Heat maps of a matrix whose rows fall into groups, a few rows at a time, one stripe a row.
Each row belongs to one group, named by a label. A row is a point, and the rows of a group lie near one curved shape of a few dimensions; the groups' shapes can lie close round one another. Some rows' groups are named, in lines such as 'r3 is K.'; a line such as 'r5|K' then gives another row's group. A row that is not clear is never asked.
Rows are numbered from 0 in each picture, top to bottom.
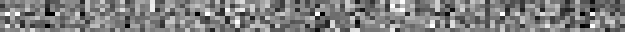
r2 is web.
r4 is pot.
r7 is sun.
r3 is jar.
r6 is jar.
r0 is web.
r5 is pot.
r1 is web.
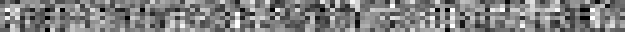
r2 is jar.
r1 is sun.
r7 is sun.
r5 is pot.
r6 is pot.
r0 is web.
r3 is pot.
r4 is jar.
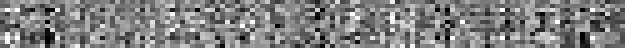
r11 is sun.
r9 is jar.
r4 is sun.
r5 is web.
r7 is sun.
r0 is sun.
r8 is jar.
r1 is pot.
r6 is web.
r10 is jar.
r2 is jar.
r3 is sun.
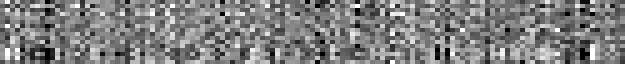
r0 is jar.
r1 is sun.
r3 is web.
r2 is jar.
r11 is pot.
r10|sun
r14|jar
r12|jar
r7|web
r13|jar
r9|pot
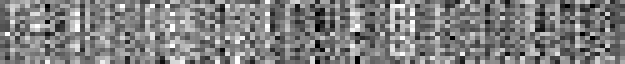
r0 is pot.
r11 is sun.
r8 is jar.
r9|web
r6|sun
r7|sun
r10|pot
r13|web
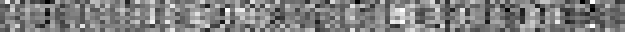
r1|pot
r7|pot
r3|web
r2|web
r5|web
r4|web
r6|pot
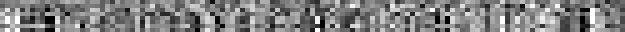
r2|jar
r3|pot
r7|jar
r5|jar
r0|sun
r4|jar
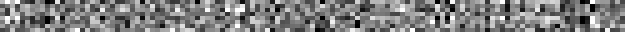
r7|sun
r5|jar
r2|web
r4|jar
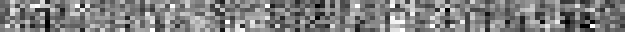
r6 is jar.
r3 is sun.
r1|sun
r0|sun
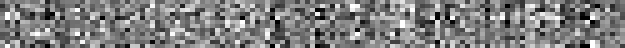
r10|pot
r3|jar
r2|sun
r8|sun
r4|jar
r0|web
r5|web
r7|pot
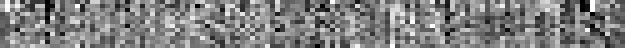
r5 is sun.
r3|web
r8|sun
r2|jar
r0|jar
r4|sun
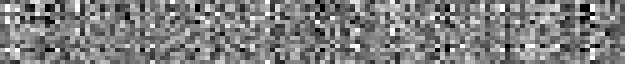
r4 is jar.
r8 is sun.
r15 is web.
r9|pot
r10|pot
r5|jar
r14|pot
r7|sun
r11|web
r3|pot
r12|jar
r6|web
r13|pot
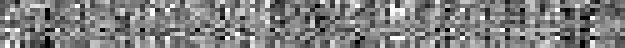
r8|pot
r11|jar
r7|jar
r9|web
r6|pot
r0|web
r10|jar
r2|web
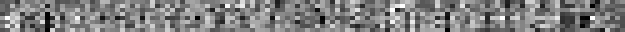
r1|web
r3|sun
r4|jar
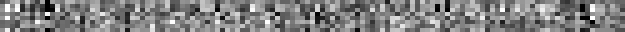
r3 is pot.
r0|sun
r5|pot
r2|jar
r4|jar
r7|jar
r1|jar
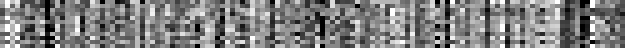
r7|jar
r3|web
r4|jar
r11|jar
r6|jar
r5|sun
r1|jar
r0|jar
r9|jar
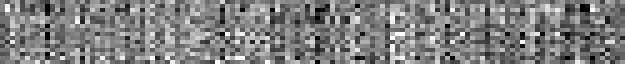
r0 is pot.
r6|sun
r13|sun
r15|pot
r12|sun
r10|pot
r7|pot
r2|jar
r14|web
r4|sun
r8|web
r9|web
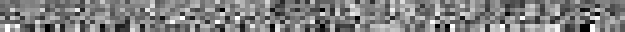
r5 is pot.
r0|web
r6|jar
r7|jar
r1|web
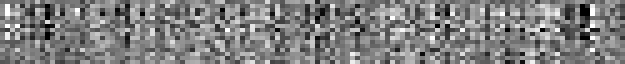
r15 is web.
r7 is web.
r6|jar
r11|pot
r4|web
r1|jar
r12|pot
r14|pot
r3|jar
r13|web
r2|jar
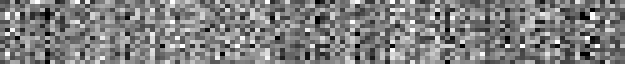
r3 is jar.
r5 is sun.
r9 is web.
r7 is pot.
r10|web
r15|sun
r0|sun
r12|web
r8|jar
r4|jar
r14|web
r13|jar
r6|pot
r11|pot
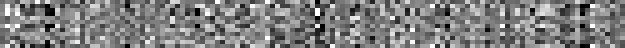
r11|jar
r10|sun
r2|jar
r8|sun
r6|jar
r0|pot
